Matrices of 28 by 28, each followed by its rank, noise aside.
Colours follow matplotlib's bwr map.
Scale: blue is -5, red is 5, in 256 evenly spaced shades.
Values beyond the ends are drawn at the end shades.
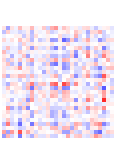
three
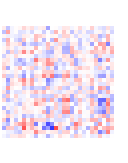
four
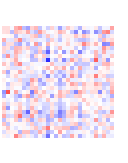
four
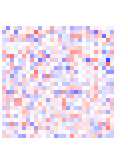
eight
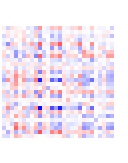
two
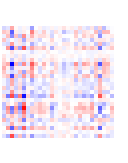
two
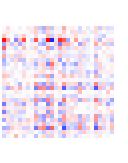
two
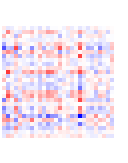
two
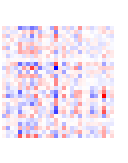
three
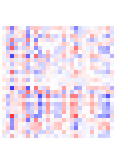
two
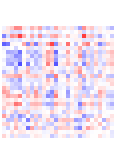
three
